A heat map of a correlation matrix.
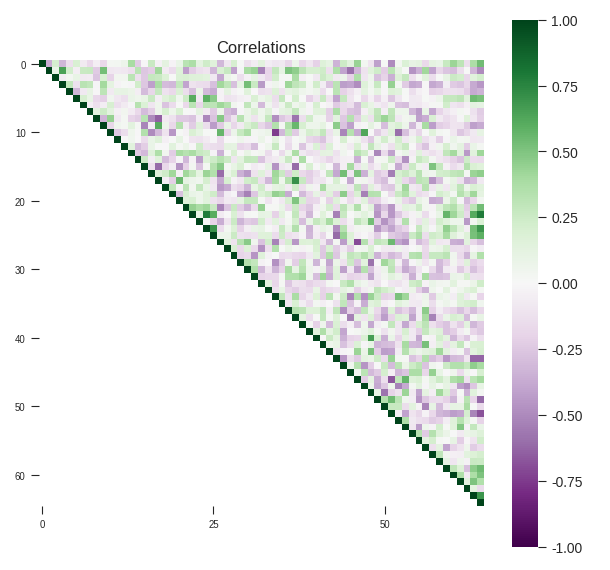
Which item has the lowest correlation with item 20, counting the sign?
15
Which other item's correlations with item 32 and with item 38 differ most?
1
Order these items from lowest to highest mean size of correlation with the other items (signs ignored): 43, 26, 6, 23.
6, 23, 43, 26
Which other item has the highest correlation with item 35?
19
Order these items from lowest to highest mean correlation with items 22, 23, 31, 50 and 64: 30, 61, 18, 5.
30, 18, 61, 5
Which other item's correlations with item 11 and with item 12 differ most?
48
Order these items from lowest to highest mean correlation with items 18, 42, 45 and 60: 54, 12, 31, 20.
31, 20, 12, 54
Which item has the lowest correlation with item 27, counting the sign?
32
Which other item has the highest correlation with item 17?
37
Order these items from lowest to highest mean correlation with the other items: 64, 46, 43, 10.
43, 10, 46, 64
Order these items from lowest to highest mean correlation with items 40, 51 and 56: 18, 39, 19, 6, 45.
45, 19, 18, 6, 39
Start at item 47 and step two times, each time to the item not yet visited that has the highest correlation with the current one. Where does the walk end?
26
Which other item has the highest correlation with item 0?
64
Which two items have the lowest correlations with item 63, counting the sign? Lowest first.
43, 51
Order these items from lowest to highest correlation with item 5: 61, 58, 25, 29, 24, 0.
29, 58, 0, 61, 25, 24
